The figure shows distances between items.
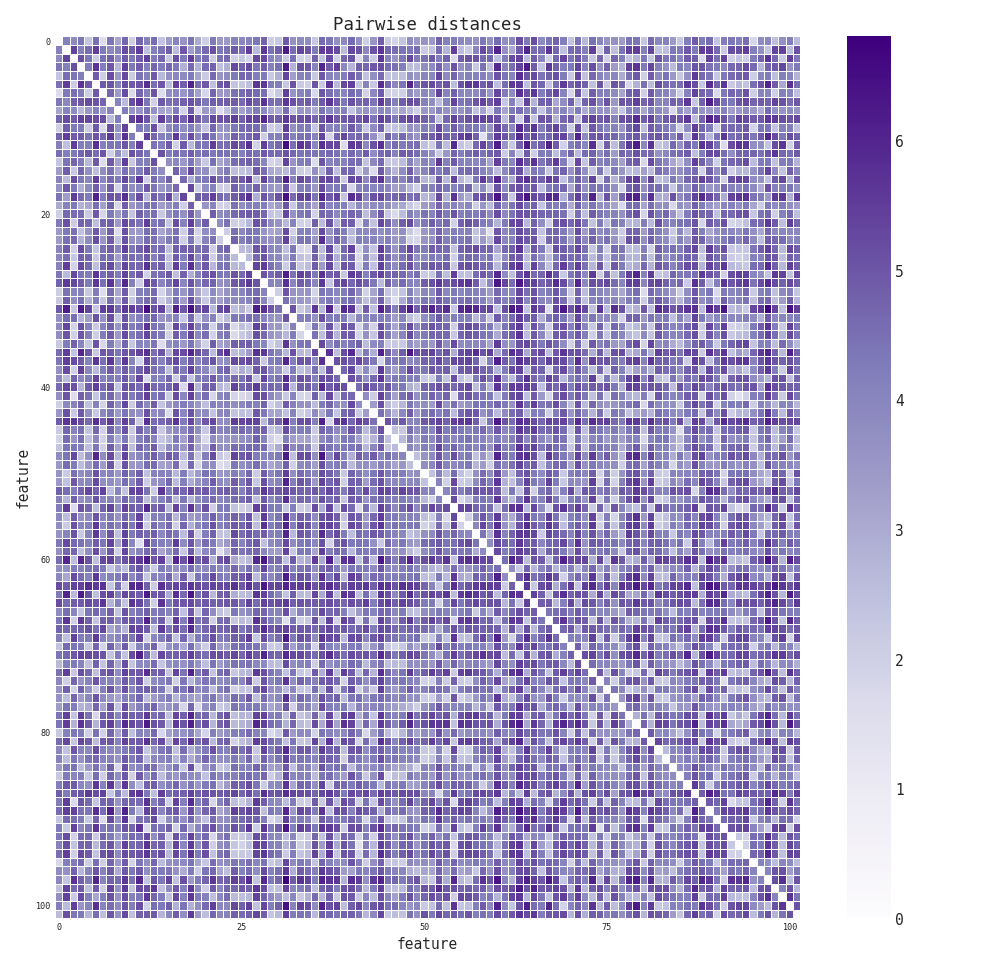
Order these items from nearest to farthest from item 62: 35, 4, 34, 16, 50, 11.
50, 16, 35, 4, 11, 34
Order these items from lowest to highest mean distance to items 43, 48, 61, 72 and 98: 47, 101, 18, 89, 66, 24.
47, 101, 66, 24, 89, 18
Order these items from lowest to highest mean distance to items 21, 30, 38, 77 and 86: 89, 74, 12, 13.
89, 74, 13, 12
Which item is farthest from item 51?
31
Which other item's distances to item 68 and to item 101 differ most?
90
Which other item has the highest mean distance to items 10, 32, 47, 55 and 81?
63
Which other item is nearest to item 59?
22
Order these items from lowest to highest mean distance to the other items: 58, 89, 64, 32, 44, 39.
32, 39, 58, 64, 89, 44
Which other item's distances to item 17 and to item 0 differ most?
40
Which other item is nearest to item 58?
11
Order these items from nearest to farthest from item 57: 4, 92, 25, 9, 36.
4, 25, 92, 9, 36
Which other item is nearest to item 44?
37
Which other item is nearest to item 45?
85
